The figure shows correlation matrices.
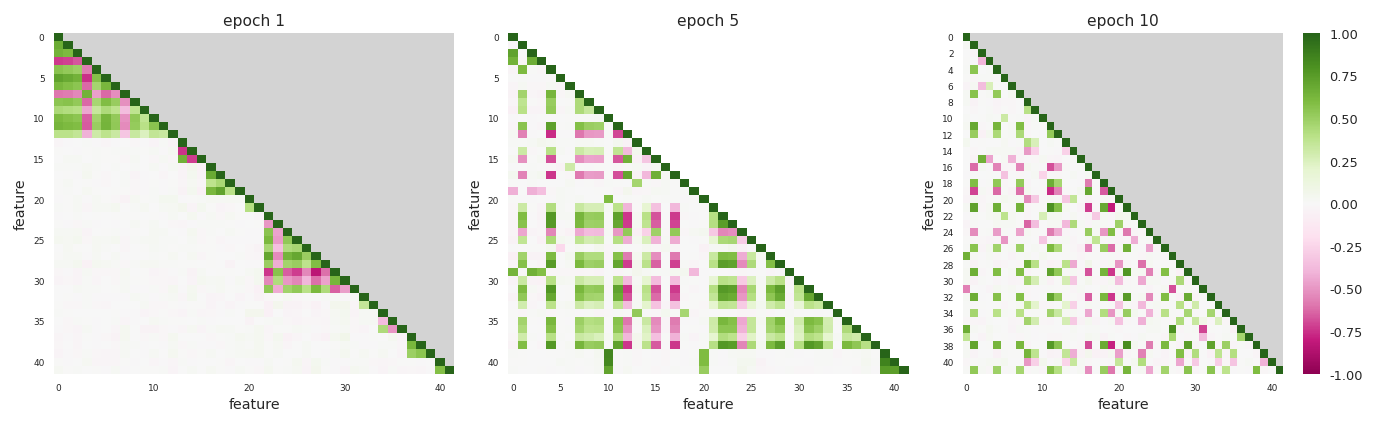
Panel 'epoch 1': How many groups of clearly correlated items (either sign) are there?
9
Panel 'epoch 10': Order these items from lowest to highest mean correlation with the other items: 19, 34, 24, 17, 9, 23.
19, 24, 23, 17, 9, 34
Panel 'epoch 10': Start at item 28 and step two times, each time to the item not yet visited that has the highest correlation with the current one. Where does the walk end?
39
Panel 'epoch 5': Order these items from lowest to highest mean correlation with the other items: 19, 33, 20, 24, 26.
24, 19, 26, 20, 33
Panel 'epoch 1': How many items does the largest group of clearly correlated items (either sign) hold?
13
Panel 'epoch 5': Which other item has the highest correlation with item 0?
2
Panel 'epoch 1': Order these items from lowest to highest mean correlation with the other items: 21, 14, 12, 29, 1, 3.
3, 29, 14, 21, 12, 1
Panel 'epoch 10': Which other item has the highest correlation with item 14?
23
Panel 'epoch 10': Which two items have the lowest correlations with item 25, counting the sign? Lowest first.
5, 22
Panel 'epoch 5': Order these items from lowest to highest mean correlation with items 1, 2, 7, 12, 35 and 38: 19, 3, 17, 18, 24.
17, 24, 19, 18, 3
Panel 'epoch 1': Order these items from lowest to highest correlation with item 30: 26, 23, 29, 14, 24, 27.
27, 24, 26, 14, 23, 29
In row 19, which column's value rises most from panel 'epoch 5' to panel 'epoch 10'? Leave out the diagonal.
16
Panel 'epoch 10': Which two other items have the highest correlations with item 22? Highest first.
5, 10
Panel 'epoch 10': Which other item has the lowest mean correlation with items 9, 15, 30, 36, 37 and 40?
31
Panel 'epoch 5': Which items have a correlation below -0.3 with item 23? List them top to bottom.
12, 15, 17, 24
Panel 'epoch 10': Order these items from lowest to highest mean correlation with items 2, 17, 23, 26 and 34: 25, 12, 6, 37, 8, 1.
8, 6, 37, 25, 12, 1
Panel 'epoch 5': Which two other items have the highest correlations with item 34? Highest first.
13, 18
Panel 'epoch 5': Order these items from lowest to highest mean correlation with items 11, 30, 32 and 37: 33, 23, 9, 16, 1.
16, 33, 9, 1, 23
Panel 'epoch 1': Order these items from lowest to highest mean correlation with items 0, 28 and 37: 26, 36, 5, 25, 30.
30, 36, 26, 25, 5
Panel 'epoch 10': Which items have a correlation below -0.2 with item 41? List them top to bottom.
16, 19, 24
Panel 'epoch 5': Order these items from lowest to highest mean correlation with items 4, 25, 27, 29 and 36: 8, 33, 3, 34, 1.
34, 3, 33, 8, 1
